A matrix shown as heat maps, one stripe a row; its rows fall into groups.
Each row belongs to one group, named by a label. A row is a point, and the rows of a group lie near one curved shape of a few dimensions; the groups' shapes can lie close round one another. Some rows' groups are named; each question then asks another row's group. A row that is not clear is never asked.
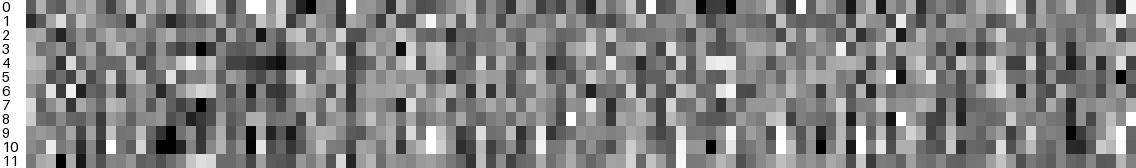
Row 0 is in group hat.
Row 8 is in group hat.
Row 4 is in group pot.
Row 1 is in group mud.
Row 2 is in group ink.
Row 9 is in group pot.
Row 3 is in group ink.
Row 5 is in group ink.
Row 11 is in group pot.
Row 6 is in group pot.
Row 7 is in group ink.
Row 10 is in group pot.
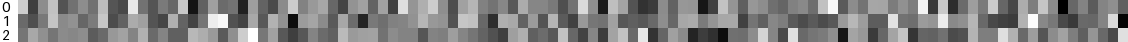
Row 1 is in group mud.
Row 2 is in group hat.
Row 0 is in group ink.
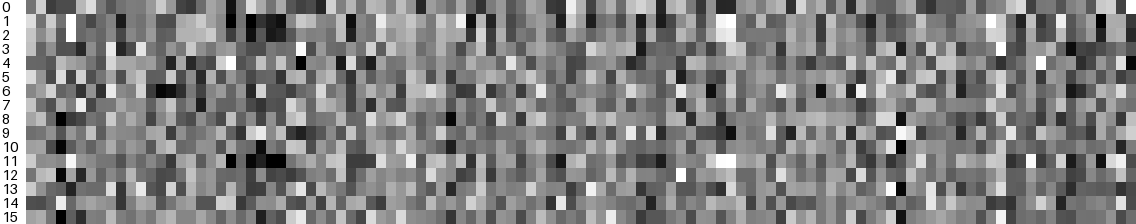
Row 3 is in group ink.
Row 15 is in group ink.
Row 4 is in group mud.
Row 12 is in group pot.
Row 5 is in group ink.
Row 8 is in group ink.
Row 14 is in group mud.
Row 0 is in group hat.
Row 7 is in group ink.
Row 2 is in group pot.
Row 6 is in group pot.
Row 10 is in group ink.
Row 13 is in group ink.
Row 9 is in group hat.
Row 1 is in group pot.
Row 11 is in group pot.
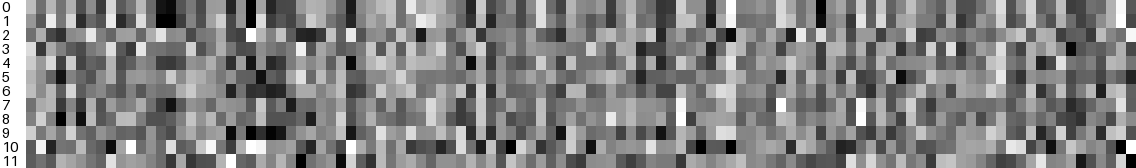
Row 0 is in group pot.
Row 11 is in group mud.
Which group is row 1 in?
pot
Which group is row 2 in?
hat
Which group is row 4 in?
pot
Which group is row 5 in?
ink
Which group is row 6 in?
pot
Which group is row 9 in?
pot
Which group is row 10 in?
hat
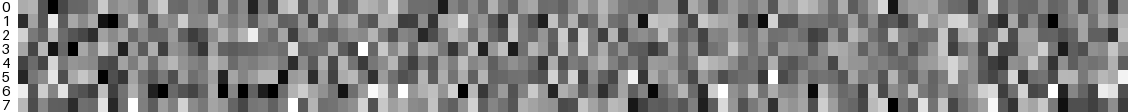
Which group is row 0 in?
ink
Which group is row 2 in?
hat
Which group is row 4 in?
mud
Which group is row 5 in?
mud
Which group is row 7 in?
ink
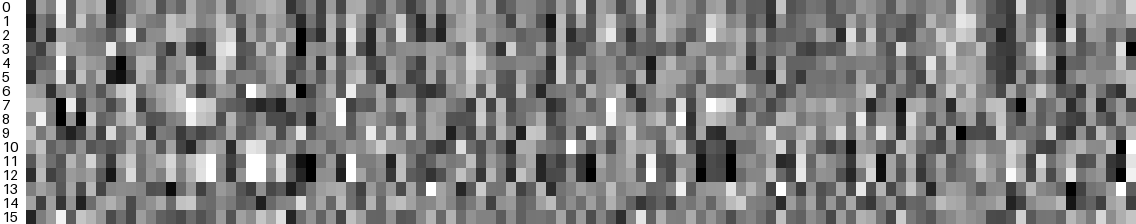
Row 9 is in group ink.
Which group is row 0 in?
mud
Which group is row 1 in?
mud
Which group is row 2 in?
mud
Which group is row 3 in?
mud
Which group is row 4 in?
mud
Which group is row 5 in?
mud
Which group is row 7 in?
pot
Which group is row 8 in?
pot
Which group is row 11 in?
hat
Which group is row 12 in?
hat
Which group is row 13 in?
pot
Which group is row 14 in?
ink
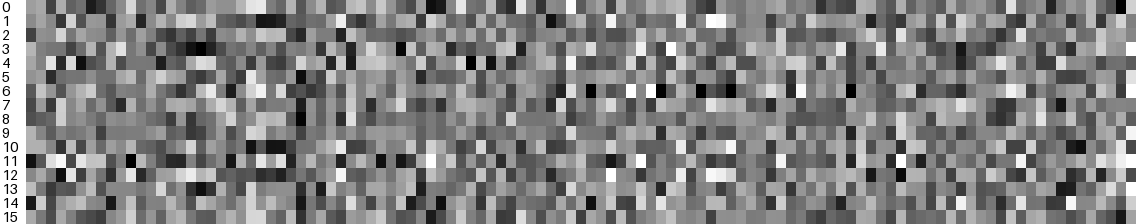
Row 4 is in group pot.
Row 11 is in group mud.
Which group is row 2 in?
mud
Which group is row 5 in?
hat
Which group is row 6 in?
hat
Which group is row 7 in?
mud
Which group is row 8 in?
mud
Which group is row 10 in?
pot
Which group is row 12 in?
pot
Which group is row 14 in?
mud
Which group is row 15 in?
hat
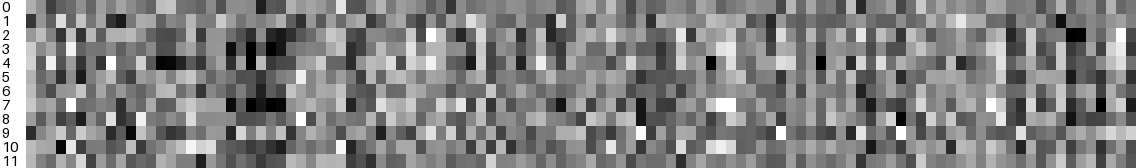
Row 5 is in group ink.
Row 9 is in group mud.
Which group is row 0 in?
ink
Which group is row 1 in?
mud
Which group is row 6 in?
ink
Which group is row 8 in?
ink
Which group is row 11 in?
ink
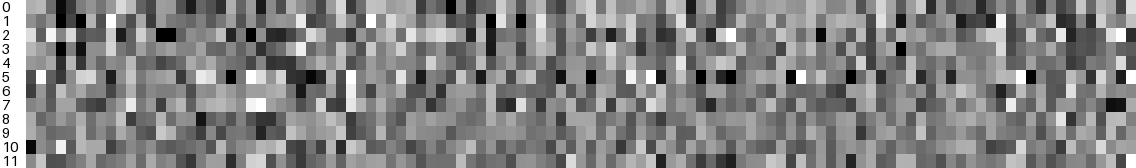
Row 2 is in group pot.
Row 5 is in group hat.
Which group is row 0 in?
ink
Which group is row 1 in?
ink
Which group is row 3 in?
ink
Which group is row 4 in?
pot
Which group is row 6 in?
mud
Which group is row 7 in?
hat
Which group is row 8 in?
ink
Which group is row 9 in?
ink
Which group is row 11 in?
hat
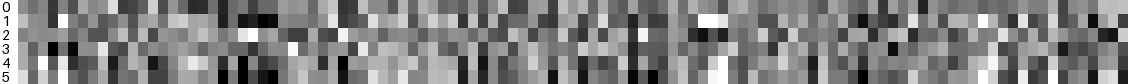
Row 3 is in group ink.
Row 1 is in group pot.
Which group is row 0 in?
ink
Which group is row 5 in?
pot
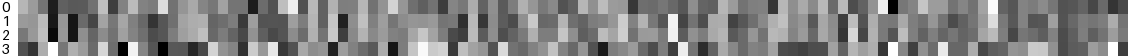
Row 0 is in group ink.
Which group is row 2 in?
pot
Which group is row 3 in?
mud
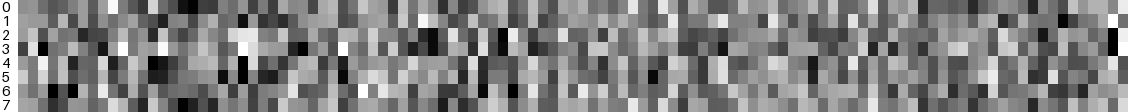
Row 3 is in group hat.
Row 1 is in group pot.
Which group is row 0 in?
ink
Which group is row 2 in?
hat
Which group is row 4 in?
pot
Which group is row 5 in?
pot
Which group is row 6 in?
ink
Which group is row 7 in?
ink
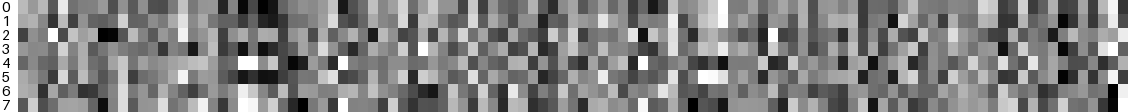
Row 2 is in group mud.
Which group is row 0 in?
pot
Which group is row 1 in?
pot
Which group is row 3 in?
pot
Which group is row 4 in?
hat
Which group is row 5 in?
pot
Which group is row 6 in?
hat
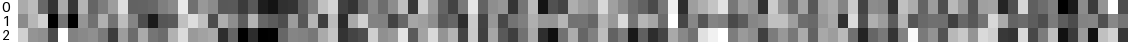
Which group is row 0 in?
pot
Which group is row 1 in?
pot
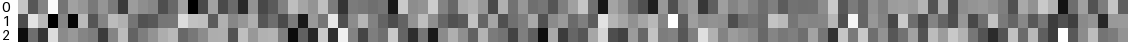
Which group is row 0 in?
ink
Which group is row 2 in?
mud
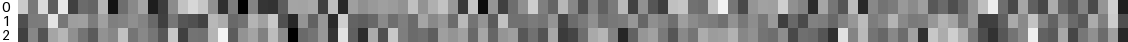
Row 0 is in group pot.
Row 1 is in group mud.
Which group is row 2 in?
mud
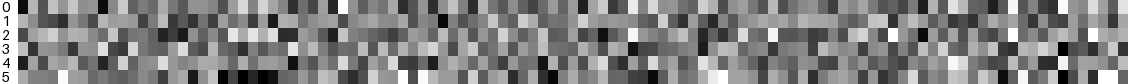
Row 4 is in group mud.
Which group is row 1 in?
ink
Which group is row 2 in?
mud
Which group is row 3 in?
ink
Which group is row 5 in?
pot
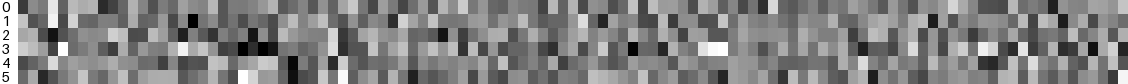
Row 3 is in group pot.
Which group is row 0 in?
mud
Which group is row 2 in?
ink
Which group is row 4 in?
mud
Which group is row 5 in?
hat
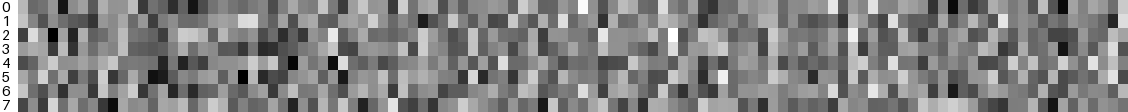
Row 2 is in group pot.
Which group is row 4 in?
mud
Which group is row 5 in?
pot
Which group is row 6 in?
ink
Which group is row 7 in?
mud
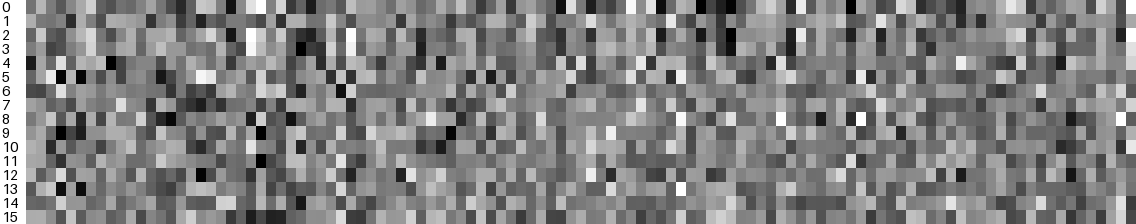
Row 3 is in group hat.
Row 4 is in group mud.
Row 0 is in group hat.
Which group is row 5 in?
pot
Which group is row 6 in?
mud
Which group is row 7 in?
ink
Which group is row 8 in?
pot
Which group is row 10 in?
hat
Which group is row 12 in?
ink
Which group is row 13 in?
pot
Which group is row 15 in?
pot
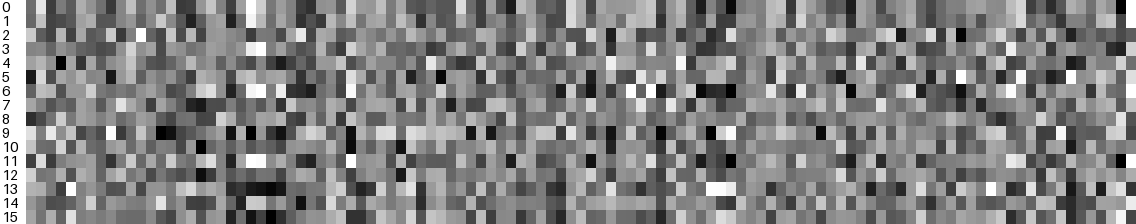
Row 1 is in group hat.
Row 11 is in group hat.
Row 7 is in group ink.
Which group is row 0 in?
hat
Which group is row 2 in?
ink
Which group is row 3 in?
hat
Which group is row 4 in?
pot
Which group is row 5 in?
mud
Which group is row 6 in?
hat
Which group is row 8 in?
mud
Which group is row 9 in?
pot
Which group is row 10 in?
ink
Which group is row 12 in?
ink
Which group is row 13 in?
pot
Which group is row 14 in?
hat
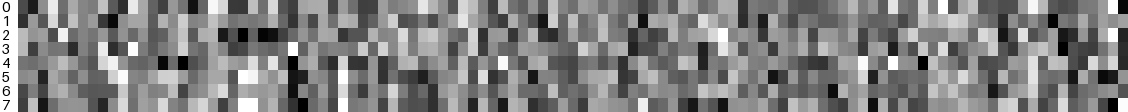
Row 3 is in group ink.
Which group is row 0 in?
mud
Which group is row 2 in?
pot
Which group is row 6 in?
mud
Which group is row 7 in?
hat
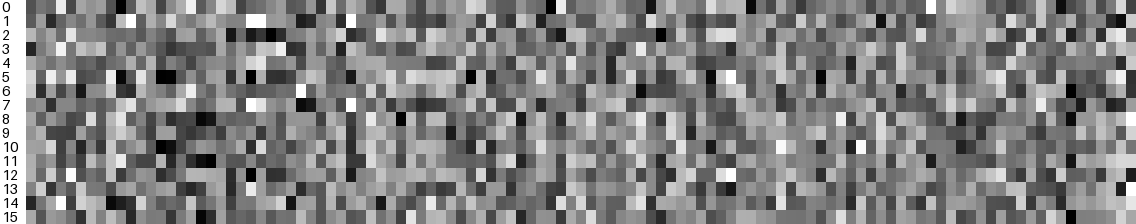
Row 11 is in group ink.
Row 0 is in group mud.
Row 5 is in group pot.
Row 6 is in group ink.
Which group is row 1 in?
hat
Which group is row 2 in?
pot
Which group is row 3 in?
mud
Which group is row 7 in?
hat
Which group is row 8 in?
ink
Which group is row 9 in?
ink
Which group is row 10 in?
pot
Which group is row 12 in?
pot
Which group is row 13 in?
hat
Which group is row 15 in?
ink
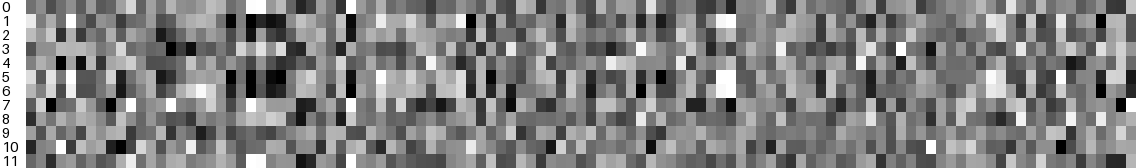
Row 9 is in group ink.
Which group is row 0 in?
hat
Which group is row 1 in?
pot
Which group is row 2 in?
pot
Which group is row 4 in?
pot
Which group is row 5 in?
pot
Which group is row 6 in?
pot
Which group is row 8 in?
mud
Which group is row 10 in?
mud
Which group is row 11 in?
hat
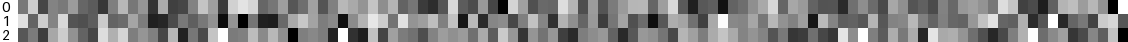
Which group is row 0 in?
hat
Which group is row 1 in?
pot
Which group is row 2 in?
mud
